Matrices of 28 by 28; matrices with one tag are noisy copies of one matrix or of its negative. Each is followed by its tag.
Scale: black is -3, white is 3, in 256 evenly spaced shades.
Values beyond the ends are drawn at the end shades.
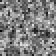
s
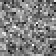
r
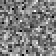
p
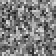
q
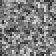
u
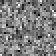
q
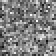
r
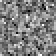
p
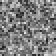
r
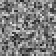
u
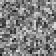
q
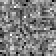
r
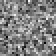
p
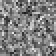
p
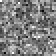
r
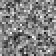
u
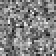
s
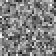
u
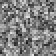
s
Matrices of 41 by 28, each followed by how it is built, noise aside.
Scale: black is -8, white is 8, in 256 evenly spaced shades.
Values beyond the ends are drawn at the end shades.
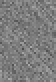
Toeplitz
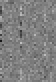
uneven columns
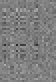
low rank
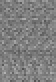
repeating columns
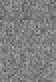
repeating columns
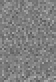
repeating columns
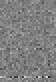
uneven rows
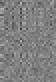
low rank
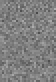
repeating columns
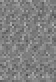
repeating columns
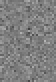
low rank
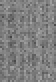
blocks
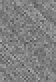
Toeplitz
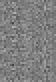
repeating rows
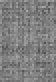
blocks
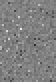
sparse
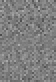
repeating columns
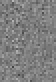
uneven columns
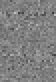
uneven rows
